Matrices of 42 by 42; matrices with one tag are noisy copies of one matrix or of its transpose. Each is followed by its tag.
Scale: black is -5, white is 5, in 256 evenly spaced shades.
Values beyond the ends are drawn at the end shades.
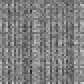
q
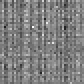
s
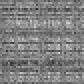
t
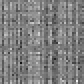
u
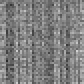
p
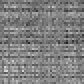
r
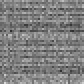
q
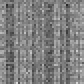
p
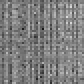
r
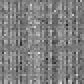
u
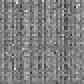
s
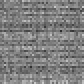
q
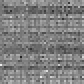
p
